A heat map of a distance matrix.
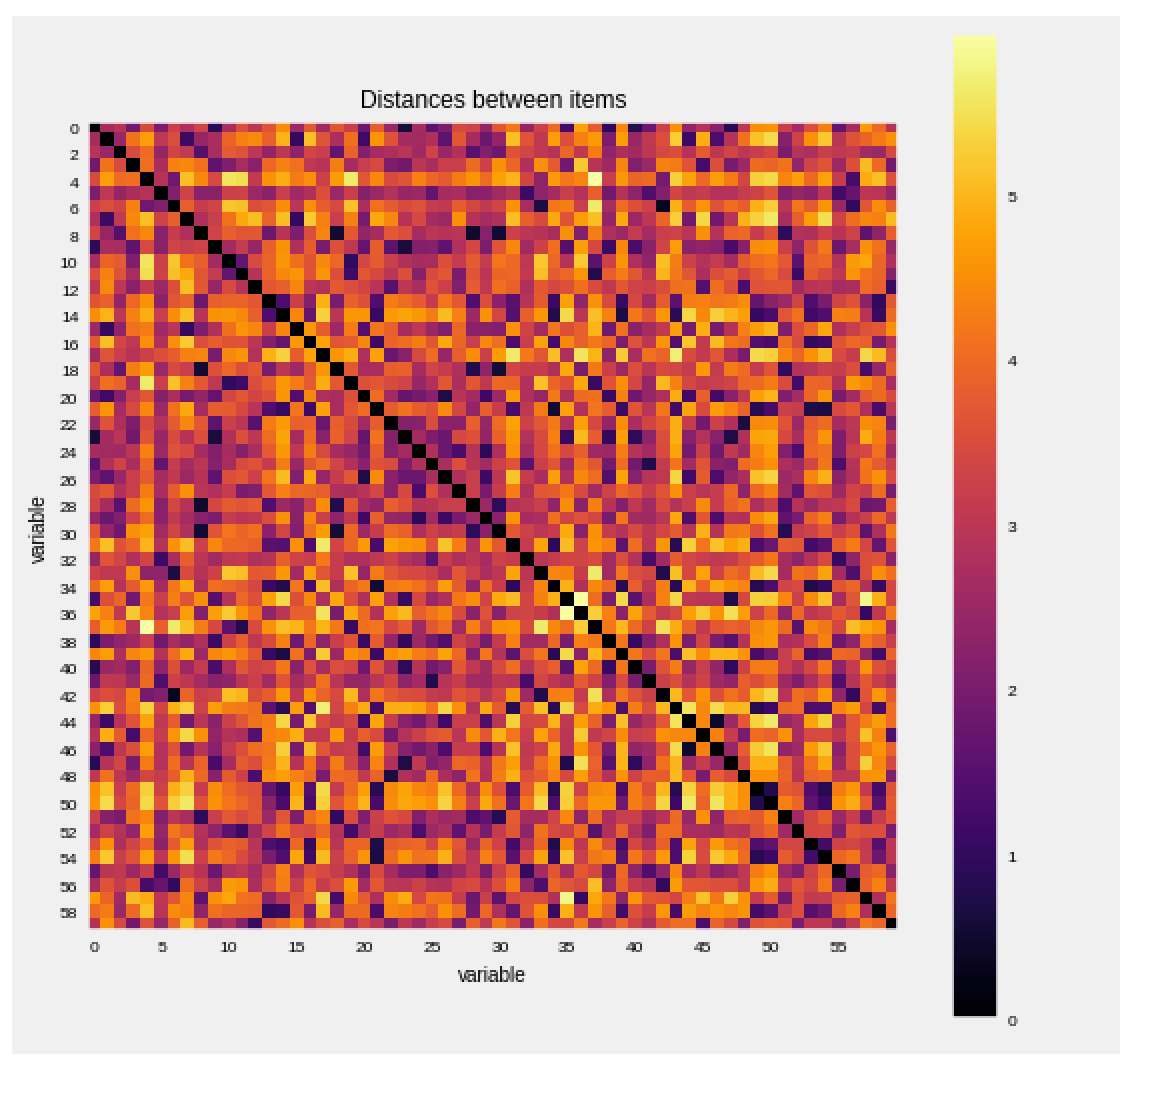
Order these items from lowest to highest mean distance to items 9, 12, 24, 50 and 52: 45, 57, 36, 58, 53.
45, 53, 58, 57, 36
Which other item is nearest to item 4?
56
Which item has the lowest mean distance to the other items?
5
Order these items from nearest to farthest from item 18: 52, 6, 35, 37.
52, 6, 37, 35
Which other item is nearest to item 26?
20
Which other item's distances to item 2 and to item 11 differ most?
37
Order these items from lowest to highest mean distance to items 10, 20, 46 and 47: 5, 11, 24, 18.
24, 5, 11, 18
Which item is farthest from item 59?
7
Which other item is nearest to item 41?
25
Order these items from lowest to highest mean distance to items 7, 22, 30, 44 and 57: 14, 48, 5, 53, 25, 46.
46, 5, 25, 48, 53, 14
